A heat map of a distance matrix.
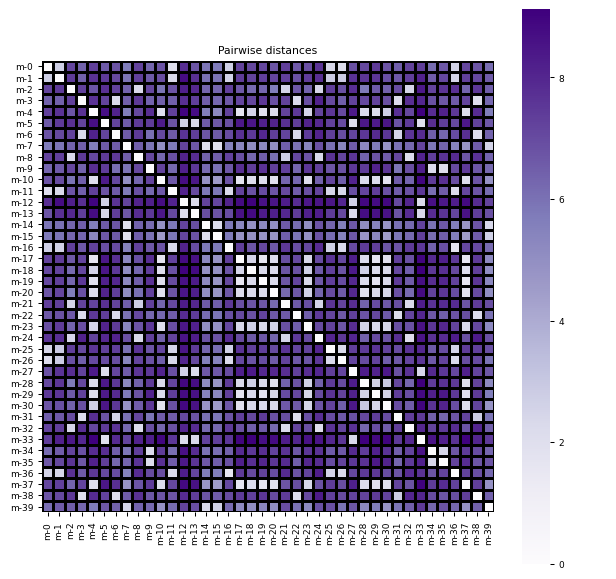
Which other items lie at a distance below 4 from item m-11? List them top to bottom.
m-0, m-1, m-16, m-25, m-26, m-36
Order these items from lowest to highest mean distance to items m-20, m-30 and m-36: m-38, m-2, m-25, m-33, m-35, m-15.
m-15, m-25, m-2, m-38, m-35, m-33
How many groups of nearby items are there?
7
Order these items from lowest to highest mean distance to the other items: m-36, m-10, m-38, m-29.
m-10, m-29, m-36, m-38
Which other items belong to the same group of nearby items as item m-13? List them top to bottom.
m-5, m-12, m-27, m-33
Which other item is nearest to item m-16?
m-36
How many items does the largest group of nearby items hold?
11
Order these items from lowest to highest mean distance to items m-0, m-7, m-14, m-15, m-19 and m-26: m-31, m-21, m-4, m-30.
m-30, m-4, m-31, m-21
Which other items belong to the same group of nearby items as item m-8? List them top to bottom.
m-2, m-21, m-24, m-32
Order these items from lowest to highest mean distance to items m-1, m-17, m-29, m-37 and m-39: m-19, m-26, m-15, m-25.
m-19, m-15, m-26, m-25
